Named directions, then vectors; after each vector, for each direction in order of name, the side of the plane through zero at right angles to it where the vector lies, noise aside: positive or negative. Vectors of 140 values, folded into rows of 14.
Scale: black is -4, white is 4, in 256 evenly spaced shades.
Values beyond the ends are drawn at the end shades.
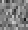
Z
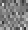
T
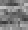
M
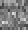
negative, negative, negative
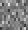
negative, negative, negative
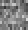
negative, positive, positive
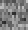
positive, positive, positive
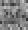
positive, negative, negative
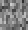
negative, positive, positive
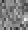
negative, positive, negative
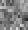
positive, negative, positive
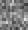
negative, positive, negative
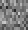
negative, negative, positive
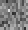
positive, positive, positive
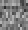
negative, positive, positive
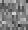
negative, negative, negative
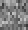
negative, negative, negative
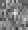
negative, positive, negative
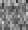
negative, negative, negative
